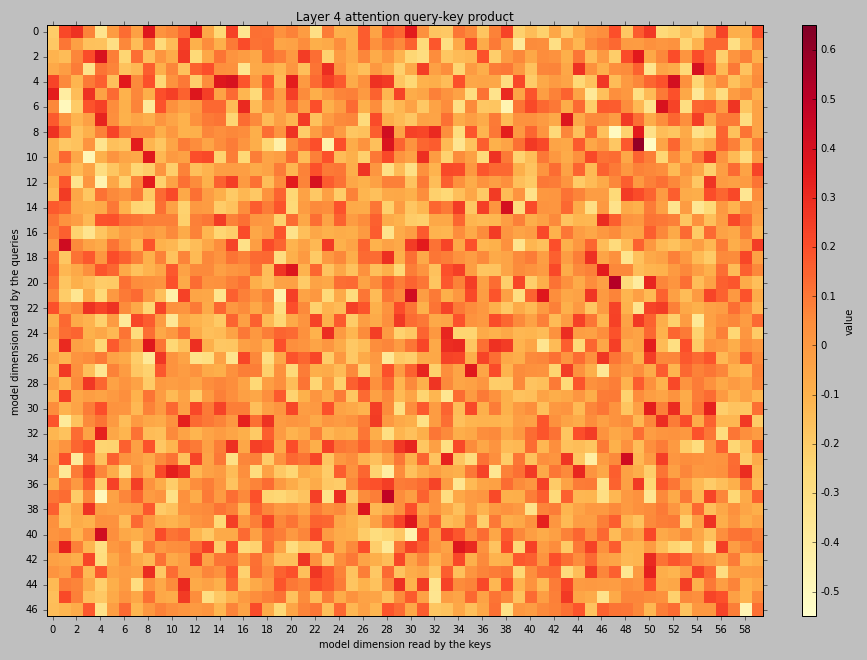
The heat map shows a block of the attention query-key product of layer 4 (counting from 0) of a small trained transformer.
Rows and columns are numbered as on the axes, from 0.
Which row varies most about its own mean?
9
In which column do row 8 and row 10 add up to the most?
28
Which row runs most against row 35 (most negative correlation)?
10
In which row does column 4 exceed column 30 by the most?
40
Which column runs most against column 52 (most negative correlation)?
38
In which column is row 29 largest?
1
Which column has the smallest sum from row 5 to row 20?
2
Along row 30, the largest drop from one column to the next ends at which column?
56
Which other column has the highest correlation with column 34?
50
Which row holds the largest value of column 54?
3
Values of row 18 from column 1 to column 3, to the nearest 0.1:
-0.2 0.1 0.2
